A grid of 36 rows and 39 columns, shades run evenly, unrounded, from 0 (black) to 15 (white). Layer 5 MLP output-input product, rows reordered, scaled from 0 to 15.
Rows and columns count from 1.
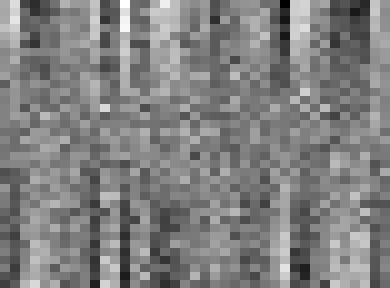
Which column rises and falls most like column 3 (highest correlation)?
35
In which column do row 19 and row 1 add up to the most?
13
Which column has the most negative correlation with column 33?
3
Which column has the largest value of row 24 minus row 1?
29
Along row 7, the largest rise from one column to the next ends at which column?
30
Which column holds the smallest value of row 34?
31
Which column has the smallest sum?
10
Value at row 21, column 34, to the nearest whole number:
11
